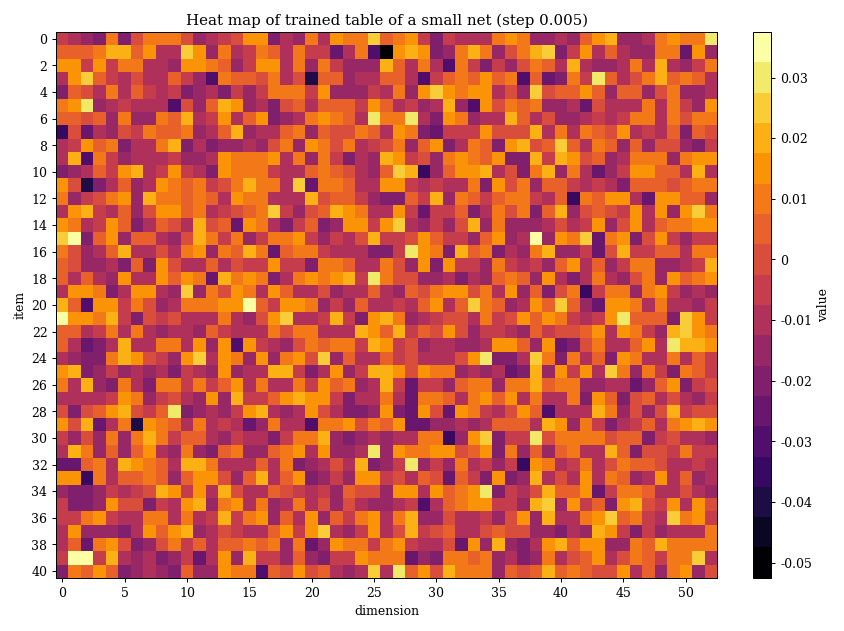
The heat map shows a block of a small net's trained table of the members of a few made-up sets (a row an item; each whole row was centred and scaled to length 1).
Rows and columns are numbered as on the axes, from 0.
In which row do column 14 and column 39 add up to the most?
35
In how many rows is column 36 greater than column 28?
18
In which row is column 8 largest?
34
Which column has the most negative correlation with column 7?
26
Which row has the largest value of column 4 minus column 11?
39
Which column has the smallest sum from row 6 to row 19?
2
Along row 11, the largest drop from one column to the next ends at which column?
20
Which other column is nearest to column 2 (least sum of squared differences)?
36
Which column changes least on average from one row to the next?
48
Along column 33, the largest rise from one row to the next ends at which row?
14
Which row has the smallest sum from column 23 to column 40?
28
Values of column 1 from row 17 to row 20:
0 -0.01 0.015 0.005
